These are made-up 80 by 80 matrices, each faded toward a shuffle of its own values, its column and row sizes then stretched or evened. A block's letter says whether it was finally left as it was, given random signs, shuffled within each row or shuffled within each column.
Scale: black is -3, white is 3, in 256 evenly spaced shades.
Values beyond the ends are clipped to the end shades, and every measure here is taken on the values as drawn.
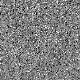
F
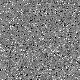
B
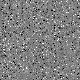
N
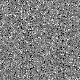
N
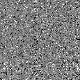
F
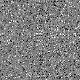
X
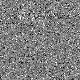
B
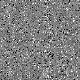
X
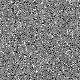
N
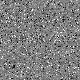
B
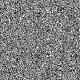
X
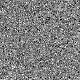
B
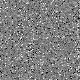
N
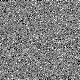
B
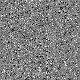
N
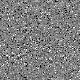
X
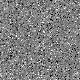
N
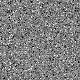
N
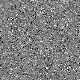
N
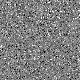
B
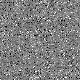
B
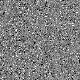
N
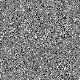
F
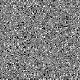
X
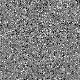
F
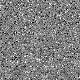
B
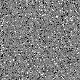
N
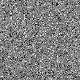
F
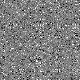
X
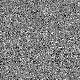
B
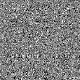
X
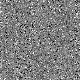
N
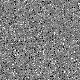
N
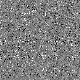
F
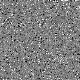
B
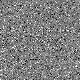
B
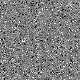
F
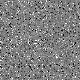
F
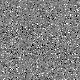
F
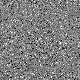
B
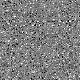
X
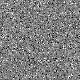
F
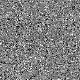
F
